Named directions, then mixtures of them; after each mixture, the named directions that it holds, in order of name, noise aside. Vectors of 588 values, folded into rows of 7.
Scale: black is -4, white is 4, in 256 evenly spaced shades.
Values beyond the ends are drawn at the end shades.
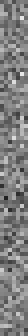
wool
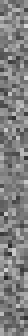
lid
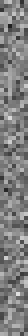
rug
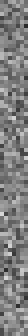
lid.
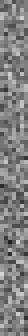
lid, rug, wool.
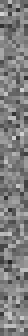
lid, rug, wool.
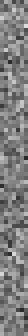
lid, rug, wool.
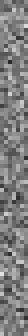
lid, rug, wool.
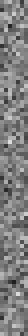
rug.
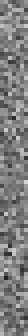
lid.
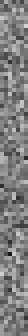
lid, rug, wool.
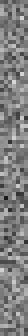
wool.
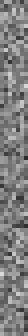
lid, rug, wool.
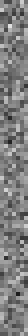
rug.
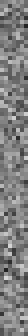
lid.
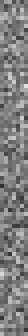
lid, rug, wool.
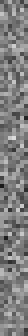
rug, wool.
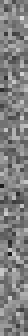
lid, wool.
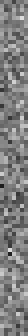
lid, wool.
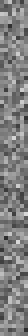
rug, wool.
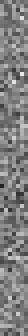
wool.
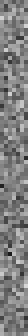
lid, rug, wool.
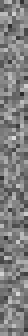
rug, wool.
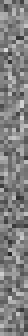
lid, rug, wool.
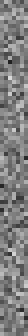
lid, rug, wool.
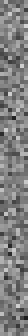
lid.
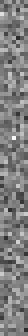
rug, wool.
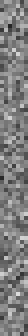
rug.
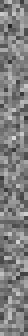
rug, wool.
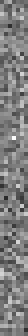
rug, wool.
